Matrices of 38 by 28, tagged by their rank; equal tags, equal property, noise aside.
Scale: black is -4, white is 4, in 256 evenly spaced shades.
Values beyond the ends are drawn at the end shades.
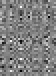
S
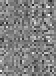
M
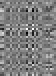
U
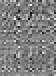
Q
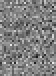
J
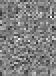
J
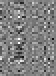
S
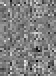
M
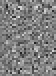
J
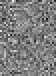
J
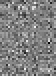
M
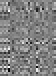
S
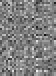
Q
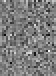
J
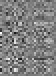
S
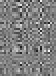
S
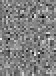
J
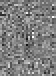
J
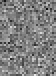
J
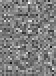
J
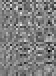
Q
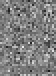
J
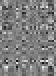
S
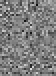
J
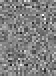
M
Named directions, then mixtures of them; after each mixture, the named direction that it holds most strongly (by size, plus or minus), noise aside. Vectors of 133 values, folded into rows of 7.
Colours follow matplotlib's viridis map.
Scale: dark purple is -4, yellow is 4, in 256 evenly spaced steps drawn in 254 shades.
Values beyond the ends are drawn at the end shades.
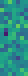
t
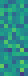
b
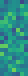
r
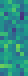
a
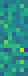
b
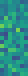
r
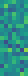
b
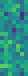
a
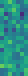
a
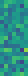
b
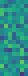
b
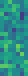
a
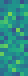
r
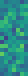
r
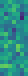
a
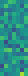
b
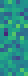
t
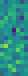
r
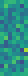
b
